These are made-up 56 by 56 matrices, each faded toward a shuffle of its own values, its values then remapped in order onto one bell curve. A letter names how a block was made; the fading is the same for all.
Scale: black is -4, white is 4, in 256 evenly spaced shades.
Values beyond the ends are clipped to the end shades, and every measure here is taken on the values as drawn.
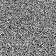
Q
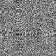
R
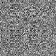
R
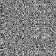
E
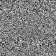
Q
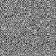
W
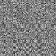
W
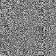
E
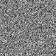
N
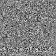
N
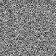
R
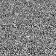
N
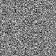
E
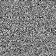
Q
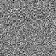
R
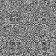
R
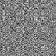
W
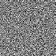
R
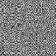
W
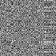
W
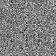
E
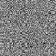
W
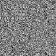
E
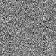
E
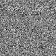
Q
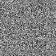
N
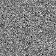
N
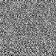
R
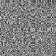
W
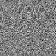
R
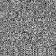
R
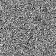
Q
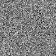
N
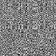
W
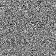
Q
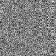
E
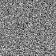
N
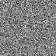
N
